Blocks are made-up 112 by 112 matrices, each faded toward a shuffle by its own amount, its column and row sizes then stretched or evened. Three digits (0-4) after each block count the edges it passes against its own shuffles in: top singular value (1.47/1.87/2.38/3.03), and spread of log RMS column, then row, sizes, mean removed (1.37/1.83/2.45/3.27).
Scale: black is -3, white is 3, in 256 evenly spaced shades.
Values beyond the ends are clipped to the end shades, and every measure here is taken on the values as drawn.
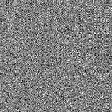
3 1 0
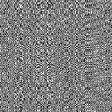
4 4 1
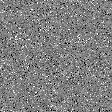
0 0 1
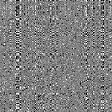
4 4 2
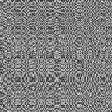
4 0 3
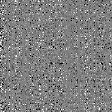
1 4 3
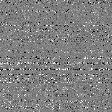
2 1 4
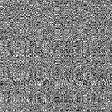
3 0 3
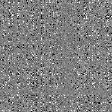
0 4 3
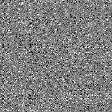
2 1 2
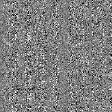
1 4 1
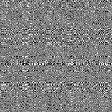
4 1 4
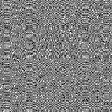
4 0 2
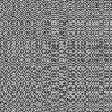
4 1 1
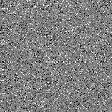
2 0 1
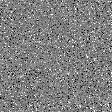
0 1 1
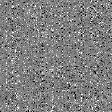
2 3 1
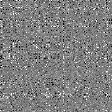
2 3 3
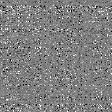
0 3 4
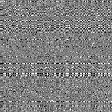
4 0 4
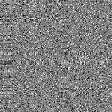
3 0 1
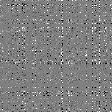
3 4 4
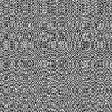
4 0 0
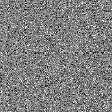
2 2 1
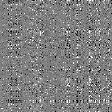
3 4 3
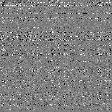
1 2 4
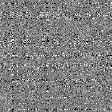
2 2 4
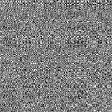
3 1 3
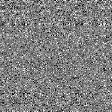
2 1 3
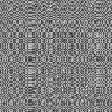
4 3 2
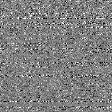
1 2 4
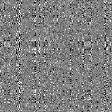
3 4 2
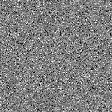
2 0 1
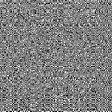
4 1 3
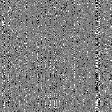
3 4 0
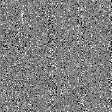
1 4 0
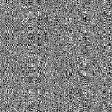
3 3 1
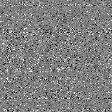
2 1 3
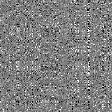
3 3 1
